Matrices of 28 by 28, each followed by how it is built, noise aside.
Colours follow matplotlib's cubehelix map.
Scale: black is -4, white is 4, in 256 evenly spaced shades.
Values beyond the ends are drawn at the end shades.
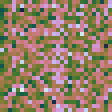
repeating rows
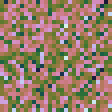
Hankel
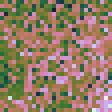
smooth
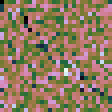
banded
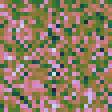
Toeplitz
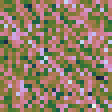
Toeplitz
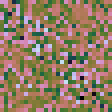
banded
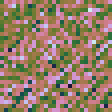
Hankel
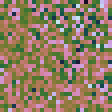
upper triangular
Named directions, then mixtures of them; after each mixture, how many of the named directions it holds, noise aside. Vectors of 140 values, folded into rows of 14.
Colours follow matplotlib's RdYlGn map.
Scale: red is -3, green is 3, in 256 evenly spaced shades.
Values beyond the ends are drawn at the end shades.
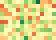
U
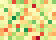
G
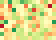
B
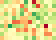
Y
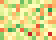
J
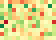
one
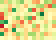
two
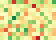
one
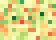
four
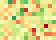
four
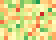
two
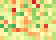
two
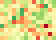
two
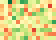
four
